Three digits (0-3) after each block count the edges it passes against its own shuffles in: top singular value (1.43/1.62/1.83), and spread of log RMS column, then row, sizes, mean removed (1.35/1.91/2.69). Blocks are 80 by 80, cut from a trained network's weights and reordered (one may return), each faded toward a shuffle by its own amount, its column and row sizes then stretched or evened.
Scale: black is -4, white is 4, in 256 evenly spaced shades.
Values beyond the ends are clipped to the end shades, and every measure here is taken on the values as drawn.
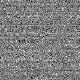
2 1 0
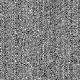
1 1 0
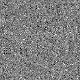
0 1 1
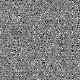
0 2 0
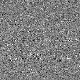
0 0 2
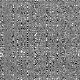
1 3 1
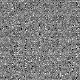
1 2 0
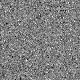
0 0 0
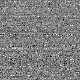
1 0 2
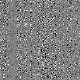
0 3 2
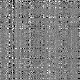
3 3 3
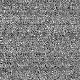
1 1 0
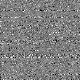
0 0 3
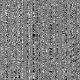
2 3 1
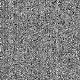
0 1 1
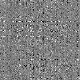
1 2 2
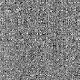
1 0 2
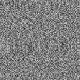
3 0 1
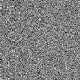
2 1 0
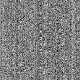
1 2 0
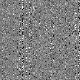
0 3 0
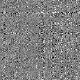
3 3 2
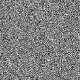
2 1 1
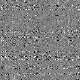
0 2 3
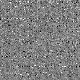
0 0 2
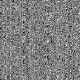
1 2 0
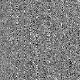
0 3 0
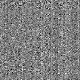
1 1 2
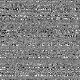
1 0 3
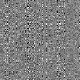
3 3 1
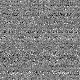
1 0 2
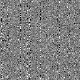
0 3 0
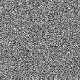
2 0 1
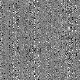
0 3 0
